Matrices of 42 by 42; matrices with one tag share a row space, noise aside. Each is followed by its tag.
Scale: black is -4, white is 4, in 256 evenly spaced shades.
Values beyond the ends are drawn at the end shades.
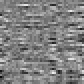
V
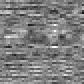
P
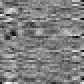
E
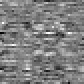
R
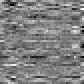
E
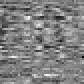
R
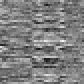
R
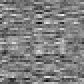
R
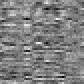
R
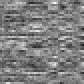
P
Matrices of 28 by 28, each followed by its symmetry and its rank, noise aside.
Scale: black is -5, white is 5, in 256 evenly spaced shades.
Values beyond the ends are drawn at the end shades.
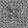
symmetric, rank four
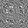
symmetric, rank four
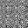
symmetric, rank three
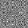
no symmetry, rank three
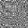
no symmetry, rank three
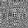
antisymmetric, rank four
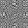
symmetric, rank three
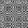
symmetric, rank three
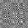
symmetric, rank two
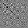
symmetric, rank three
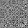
symmetric, rank four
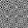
symmetric, rank three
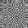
no symmetry, rank three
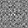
symmetric, rank two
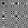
symmetric, rank two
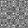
symmetric, rank two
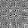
symmetric, rank three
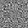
antisymmetric, rank four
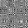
symmetric, rank two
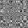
antisymmetric, rank two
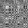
symmetric, rank two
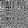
no symmetry, rank two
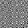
symmetric, rank two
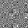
symmetric, rank four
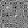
symmetric, rank four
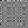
no symmetry, rank two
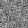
antisymmetric, rank four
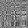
antisymmetric, rank two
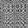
no symmetry, rank two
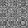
symmetric, rank three
